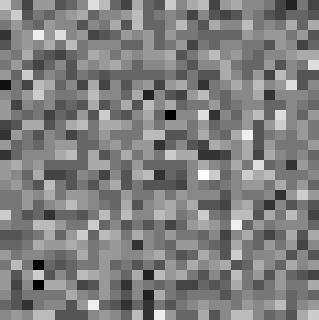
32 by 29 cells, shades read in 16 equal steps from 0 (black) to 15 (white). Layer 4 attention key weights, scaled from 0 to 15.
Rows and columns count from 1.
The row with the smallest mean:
29
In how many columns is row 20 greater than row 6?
9
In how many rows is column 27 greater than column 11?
11
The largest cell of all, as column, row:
19, 18
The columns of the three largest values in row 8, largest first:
3, 26, 21
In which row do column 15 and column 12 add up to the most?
22
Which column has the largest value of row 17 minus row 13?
24
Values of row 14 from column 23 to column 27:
14 5 7 8 7
